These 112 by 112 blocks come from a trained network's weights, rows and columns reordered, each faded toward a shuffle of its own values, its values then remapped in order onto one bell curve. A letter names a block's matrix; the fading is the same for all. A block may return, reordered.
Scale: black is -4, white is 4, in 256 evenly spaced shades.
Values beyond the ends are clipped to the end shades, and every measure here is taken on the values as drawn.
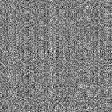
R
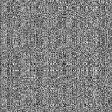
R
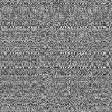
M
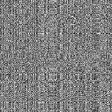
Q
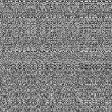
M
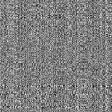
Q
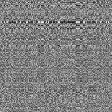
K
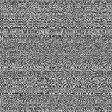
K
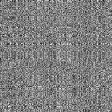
Q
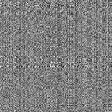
R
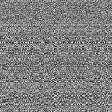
M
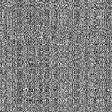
Q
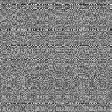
K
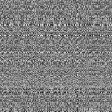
M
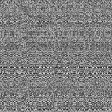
K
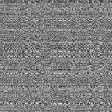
M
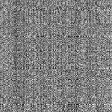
R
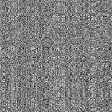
Q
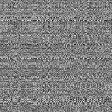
M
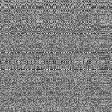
K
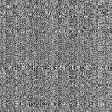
Q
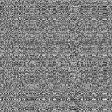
M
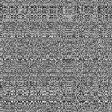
M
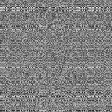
K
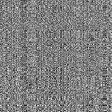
R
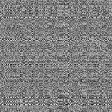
M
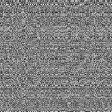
M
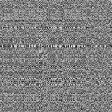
M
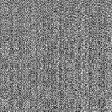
R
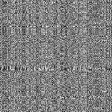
Q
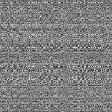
M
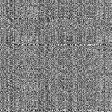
R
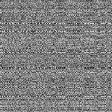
M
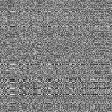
K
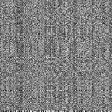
R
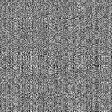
Q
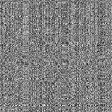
Q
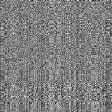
Q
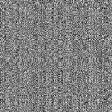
Q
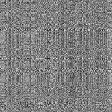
Q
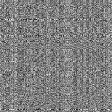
R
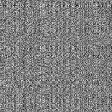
Q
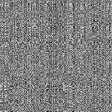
Q
